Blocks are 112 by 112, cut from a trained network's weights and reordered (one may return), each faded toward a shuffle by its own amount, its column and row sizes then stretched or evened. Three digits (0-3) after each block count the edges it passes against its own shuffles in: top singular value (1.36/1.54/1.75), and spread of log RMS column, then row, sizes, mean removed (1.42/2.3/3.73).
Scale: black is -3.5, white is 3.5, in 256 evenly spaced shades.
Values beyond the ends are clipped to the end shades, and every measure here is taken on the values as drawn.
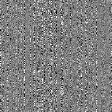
2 3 0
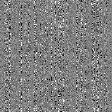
1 3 1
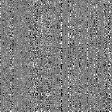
2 3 1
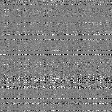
3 1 3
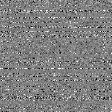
0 1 3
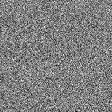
2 0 0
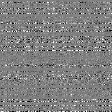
1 1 3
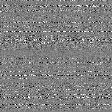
1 0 3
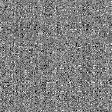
2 0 2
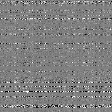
3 1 3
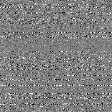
0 0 3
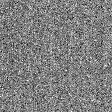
0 0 0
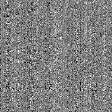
2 2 1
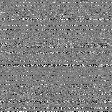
0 0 3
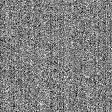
2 0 0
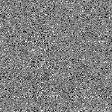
2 1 2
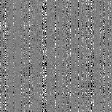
2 3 1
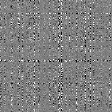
3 3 2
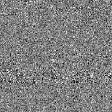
3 1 2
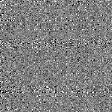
1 2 2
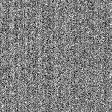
2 0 0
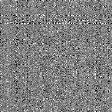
1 2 2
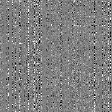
1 3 1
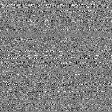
3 0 3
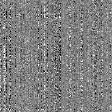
3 3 1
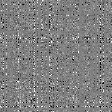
1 3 2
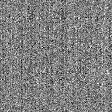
2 0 1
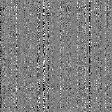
3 3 1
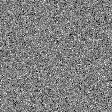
0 0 0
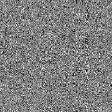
3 2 1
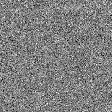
2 0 0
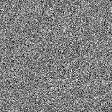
2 1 0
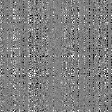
3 3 2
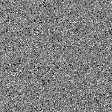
1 1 1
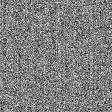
0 0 0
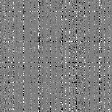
2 3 2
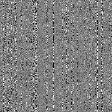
2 3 0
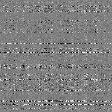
3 1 3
